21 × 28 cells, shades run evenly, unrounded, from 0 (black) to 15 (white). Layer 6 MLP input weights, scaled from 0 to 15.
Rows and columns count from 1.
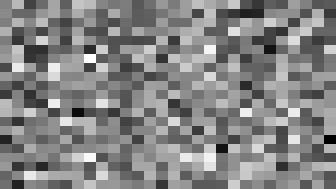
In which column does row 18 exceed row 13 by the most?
7
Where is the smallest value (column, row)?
28, 16
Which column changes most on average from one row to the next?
8
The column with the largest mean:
18
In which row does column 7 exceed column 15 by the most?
5
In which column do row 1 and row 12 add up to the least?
3
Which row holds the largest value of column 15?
14
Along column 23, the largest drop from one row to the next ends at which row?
4
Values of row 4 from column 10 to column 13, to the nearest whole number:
11 6 10 8
